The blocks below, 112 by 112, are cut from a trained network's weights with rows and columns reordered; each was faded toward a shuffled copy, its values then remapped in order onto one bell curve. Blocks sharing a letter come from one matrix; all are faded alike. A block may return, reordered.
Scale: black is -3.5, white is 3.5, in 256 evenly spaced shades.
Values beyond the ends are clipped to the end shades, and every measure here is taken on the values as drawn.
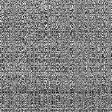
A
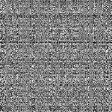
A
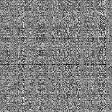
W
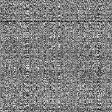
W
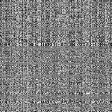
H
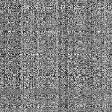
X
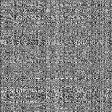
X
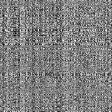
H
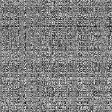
A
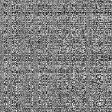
A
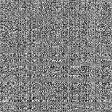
X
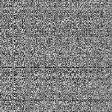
W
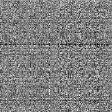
W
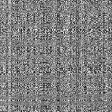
H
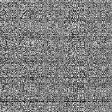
W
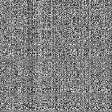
X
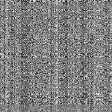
H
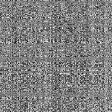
X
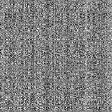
X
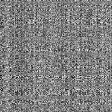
X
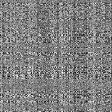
H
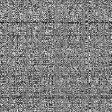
W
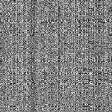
H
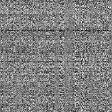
W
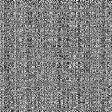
H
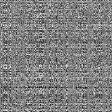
A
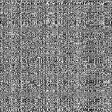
H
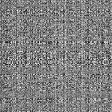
H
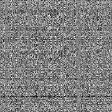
W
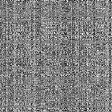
H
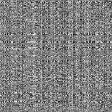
H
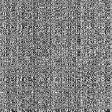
H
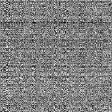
A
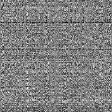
W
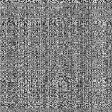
H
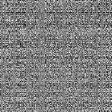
A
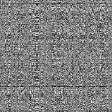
W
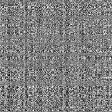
X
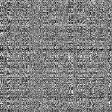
A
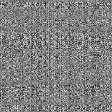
X
